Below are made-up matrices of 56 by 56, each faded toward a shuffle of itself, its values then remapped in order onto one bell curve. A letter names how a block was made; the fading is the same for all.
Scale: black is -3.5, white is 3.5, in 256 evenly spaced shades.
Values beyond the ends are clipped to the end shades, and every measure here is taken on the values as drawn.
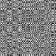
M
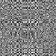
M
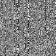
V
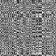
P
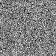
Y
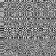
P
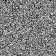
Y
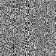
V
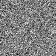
Y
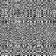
P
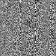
V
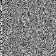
V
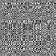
P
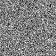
Y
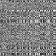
P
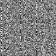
V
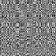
M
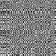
M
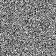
Y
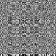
P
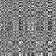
M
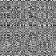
P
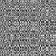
P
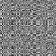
M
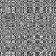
M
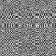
M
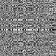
P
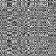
M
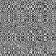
M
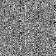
V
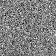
Y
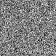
Y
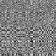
P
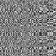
P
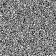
Y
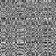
P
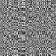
M
